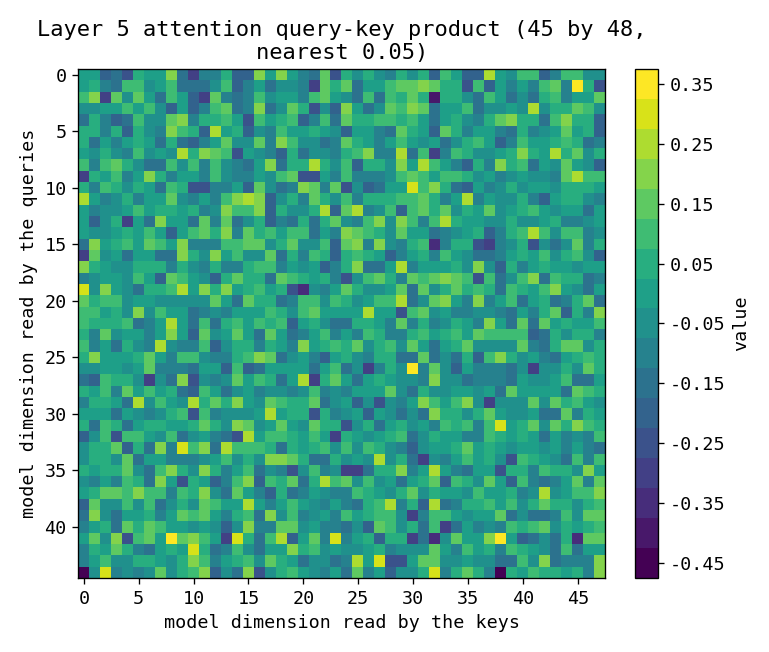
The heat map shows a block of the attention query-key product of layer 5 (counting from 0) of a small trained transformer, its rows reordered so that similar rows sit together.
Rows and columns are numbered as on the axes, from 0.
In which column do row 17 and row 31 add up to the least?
27
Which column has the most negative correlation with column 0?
19
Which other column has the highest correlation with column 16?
13
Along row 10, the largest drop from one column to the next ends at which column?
24
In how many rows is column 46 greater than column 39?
20
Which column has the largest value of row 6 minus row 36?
16
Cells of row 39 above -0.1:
35
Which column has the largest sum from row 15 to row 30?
17
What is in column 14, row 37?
0.15
